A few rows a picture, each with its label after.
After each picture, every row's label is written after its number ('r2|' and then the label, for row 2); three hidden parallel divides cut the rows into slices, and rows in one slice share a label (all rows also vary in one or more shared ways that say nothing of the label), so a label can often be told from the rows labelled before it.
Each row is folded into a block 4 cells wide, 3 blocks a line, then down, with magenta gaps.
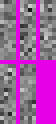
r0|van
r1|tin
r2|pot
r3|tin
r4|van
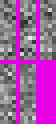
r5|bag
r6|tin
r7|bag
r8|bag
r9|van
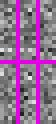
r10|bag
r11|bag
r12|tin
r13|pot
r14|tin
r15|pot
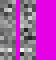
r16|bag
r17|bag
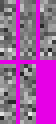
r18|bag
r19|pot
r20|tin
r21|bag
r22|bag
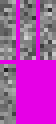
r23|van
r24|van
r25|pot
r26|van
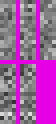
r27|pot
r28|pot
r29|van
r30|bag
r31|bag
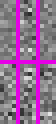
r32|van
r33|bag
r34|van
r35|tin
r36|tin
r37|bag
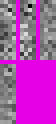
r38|tin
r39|bag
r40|van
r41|van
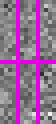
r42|pot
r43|van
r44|pot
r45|van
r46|van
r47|bag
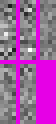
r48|bag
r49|bag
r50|van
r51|van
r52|van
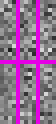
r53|tin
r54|tin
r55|bag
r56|pot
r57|bag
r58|tin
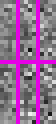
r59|pot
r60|tin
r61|bag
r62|van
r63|bag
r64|tin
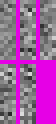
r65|van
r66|tin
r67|pot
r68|tin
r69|bag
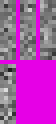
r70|van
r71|van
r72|pot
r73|bag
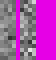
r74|van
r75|bag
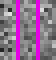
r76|tin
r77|pot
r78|pot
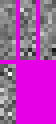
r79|pot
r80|tin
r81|pot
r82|bag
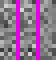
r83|tin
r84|tin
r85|pot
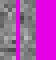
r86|pot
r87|pot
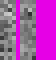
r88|tin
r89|van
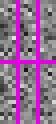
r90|tin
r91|tin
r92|van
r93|tin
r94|van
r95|tin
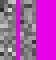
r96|bag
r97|pot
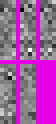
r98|van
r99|bag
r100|bag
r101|bag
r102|pot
